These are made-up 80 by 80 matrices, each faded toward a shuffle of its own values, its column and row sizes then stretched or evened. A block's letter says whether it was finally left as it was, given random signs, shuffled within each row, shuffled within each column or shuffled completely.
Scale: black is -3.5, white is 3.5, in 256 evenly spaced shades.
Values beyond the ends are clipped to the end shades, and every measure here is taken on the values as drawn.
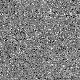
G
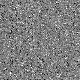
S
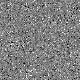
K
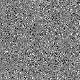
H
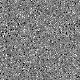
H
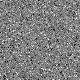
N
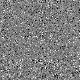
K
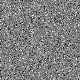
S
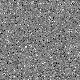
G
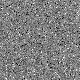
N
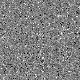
K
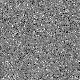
G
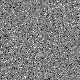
G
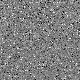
G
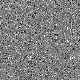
H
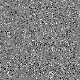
H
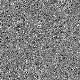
K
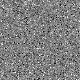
K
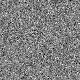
N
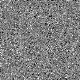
K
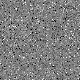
K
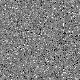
S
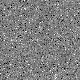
G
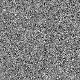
S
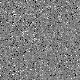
K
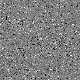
G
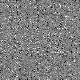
H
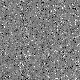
S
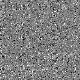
H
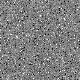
S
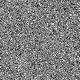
S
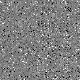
H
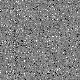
K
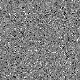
H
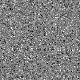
H
